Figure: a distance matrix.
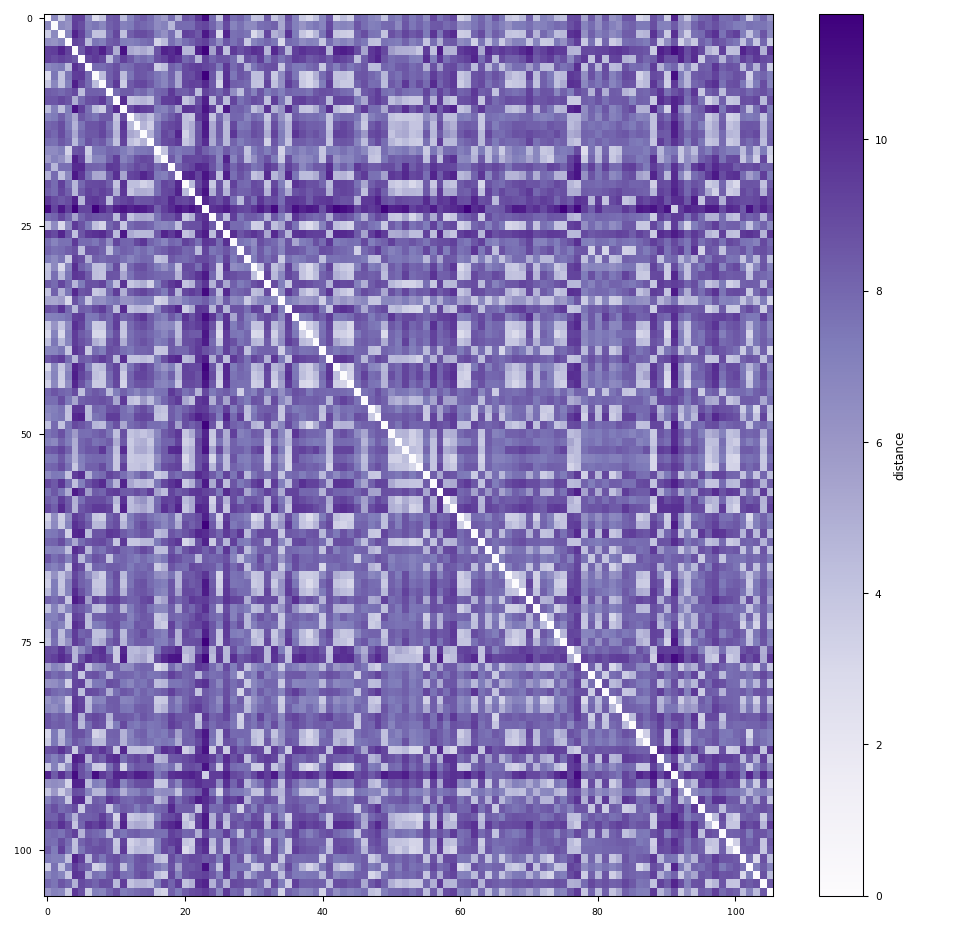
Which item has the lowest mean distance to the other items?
34
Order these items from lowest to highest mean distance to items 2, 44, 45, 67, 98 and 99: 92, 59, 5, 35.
5, 92, 35, 59
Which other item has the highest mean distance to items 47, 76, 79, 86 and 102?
23
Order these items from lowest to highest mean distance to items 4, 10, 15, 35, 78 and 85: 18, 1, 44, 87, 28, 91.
28, 87, 1, 44, 18, 91
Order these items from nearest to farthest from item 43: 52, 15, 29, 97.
29, 15, 52, 97
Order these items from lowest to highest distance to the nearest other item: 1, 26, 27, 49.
49, 26, 1, 27
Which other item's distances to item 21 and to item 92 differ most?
97
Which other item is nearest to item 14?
20
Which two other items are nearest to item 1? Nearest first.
18, 34
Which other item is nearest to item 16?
78
